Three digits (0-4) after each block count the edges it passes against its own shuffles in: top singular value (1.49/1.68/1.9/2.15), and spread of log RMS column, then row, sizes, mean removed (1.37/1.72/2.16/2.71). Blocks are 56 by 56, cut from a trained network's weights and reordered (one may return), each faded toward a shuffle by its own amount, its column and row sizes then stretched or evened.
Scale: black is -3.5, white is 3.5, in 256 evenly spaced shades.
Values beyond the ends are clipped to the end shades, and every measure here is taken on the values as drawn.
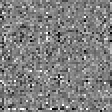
1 2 2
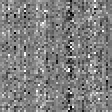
1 4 0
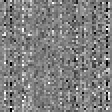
2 4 0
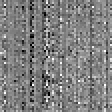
3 4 0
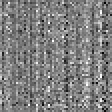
3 3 2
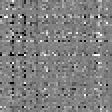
1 3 4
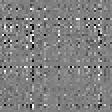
3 4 4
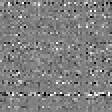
1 2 4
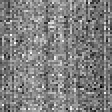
3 0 2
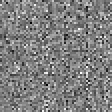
1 2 0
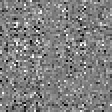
0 3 1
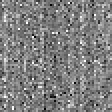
1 1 1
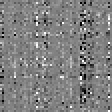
1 4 3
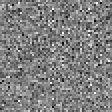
1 2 0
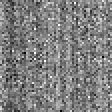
2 0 0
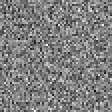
2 0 0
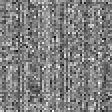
3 0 0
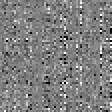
0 4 1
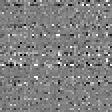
1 2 4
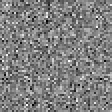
0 1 0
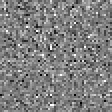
0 1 3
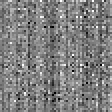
3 2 3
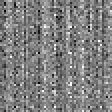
3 3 2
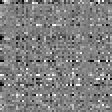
3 3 4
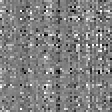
2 3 4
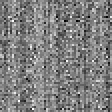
2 0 1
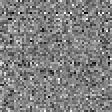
1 1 2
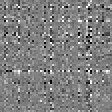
3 4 3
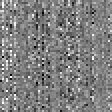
1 4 0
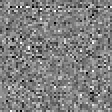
2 2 2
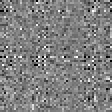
2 3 3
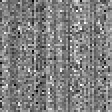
3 2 1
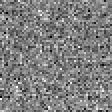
0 0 1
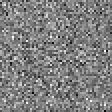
1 0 0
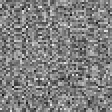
4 0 1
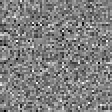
1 1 1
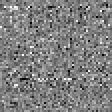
0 1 2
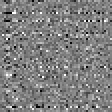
3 2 3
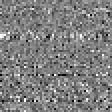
2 0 3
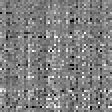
2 2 4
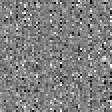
1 4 0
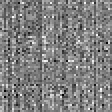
3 0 3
